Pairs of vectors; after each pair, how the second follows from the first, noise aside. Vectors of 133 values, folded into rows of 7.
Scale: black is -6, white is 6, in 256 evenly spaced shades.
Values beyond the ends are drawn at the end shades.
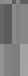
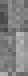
reversed, negated.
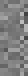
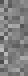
reversed.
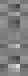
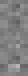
shrunk.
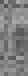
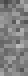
sign-scrambled.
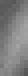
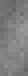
shrunk.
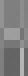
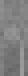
shrunk.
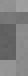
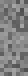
shuffled.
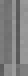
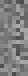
sign-scrambled.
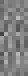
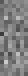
copied.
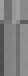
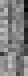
reversed, scaled up.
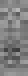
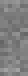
wrapped around, negated, shrunk.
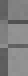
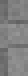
shrunk.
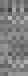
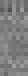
shrunk.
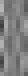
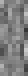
reversed, negated.
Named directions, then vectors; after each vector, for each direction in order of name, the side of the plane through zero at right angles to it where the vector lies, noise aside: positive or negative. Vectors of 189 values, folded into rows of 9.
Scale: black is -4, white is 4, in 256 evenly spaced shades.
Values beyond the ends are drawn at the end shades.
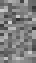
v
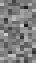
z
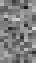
negative, positive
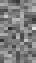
negative, positive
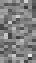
positive, positive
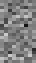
positive, positive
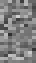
positive, positive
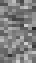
positive, negative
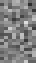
positive, negative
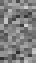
negative, negative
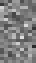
positive, negative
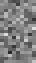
negative, positive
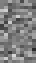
positive, positive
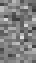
positive, negative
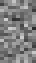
positive, negative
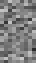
positive, positive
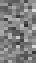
negative, positive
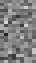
negative, negative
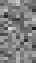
positive, negative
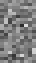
negative, negative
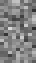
positive, negative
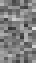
negative, positive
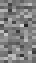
positive, positive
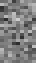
negative, positive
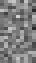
positive, negative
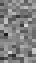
negative, negative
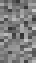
negative, positive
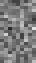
negative, positive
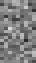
positive, negative
